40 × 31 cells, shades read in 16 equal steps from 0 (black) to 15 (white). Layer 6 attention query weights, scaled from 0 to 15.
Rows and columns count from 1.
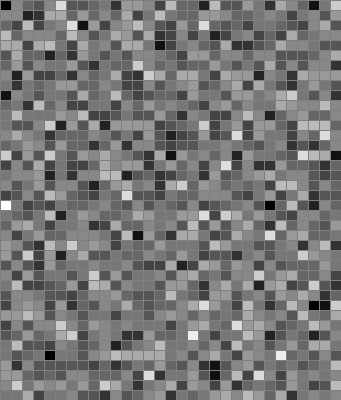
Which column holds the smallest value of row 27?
17
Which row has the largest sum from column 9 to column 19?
36
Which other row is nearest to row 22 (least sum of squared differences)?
13
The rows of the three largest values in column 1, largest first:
21, 16, 4
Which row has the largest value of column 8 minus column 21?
12
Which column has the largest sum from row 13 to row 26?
28
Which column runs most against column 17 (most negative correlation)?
2
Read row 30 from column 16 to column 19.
11 7 6 4
